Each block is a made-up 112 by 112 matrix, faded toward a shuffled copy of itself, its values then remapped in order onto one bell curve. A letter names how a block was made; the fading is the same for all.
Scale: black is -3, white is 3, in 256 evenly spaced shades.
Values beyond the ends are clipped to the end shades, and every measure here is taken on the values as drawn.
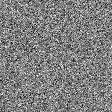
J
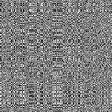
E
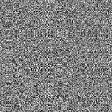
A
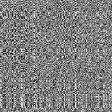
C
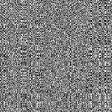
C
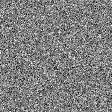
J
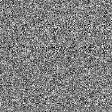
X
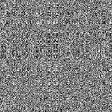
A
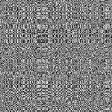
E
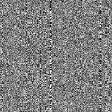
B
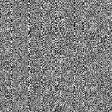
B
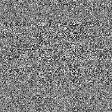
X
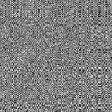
E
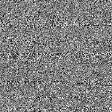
X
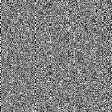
B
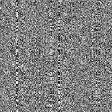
B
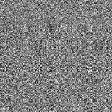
A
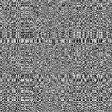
E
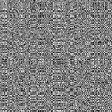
E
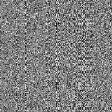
B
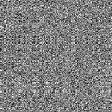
A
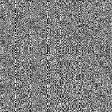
B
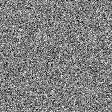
J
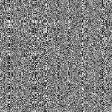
B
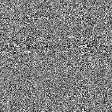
X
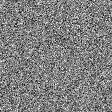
J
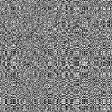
E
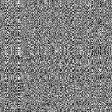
C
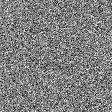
J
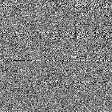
X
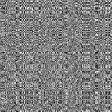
E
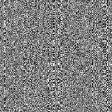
B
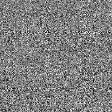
X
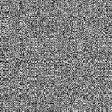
A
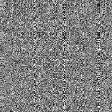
B
